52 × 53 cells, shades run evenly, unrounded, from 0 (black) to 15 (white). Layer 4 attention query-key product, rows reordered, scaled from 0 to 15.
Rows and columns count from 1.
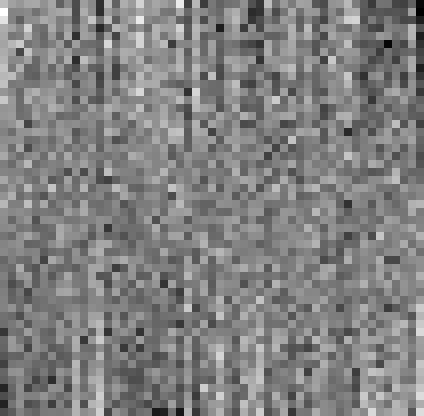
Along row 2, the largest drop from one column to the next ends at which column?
53
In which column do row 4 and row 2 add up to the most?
1
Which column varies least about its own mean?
29
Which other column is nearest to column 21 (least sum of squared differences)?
2
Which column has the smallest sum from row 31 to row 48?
23
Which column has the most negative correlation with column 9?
10
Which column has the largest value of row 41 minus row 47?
45
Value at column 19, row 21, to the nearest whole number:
9
